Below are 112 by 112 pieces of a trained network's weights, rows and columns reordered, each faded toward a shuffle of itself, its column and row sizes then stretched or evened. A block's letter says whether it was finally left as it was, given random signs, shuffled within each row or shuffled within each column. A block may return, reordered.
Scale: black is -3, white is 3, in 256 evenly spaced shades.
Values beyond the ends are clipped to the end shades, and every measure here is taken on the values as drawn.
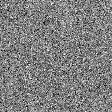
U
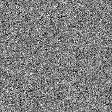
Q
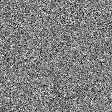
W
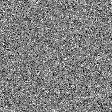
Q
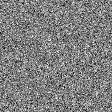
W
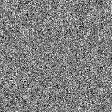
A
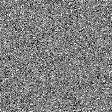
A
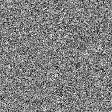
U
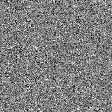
Q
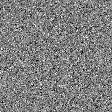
W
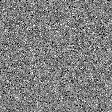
W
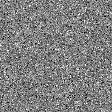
Q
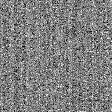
U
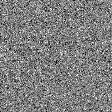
Q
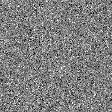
Q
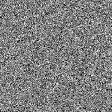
A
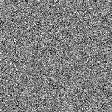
A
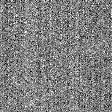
A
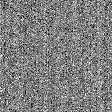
U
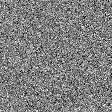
U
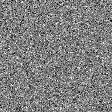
W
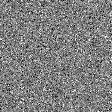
Q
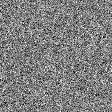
W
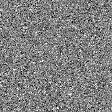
Q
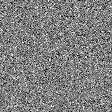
W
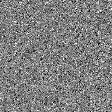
A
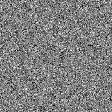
A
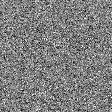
Q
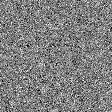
W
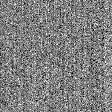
U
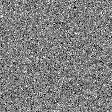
U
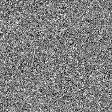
U
